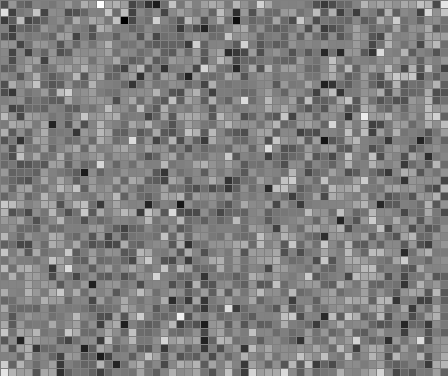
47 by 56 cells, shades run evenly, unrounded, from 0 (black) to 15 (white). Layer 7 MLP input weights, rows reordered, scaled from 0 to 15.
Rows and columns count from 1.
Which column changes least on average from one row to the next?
28
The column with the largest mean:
46
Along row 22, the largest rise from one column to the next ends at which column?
12
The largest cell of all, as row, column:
1, 13
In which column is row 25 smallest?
37
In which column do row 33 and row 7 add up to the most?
51
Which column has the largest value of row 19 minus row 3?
16
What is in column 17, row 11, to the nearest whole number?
3
